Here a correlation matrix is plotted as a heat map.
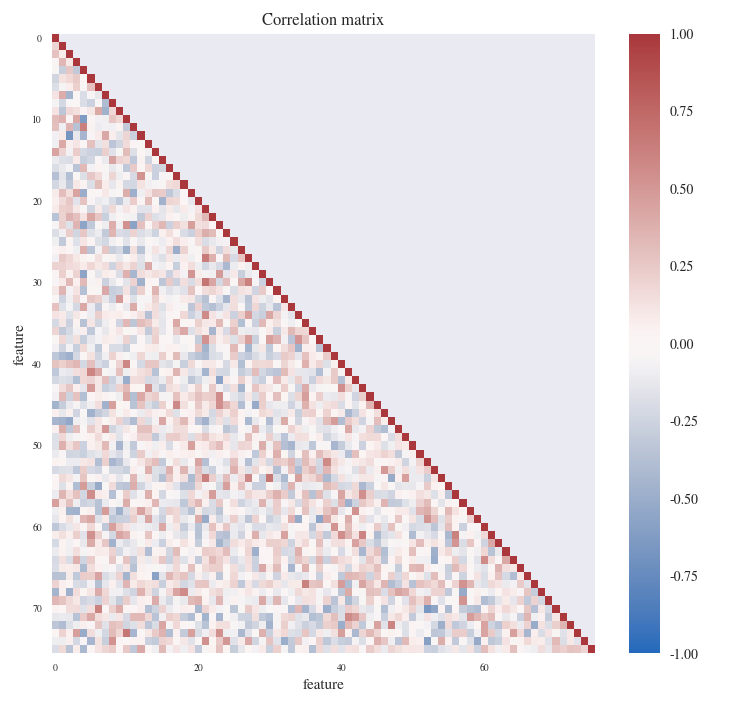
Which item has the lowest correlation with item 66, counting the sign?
14
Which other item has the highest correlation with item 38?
52
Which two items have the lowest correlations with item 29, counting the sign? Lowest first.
4, 11
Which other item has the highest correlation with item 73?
10
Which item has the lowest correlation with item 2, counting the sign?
12
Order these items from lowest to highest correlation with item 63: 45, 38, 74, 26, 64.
38, 26, 74, 45, 64
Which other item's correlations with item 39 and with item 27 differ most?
21
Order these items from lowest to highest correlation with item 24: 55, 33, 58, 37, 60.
33, 58, 37, 60, 55
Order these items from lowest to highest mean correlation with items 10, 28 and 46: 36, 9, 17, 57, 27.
17, 27, 36, 9, 57
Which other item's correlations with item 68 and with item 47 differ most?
54
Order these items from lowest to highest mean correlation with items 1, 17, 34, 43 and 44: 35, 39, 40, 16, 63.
39, 16, 63, 40, 35
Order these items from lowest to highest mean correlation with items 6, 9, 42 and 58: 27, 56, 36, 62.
36, 27, 56, 62
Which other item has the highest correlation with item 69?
57
